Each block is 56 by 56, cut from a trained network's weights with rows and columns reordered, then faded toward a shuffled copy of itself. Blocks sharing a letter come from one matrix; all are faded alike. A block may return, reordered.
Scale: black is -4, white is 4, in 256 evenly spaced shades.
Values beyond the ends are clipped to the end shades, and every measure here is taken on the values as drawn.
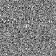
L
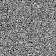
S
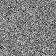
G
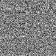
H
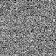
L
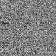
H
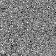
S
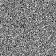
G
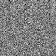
S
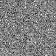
S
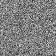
G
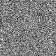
S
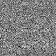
H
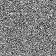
G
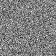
G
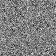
G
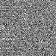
L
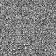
H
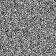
G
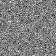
S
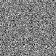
L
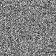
G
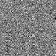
L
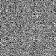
L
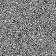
G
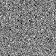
S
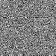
H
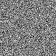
G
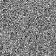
S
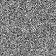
S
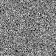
G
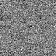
L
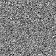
L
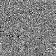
S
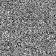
S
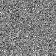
S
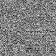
H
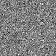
S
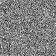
G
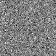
S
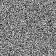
G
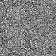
S
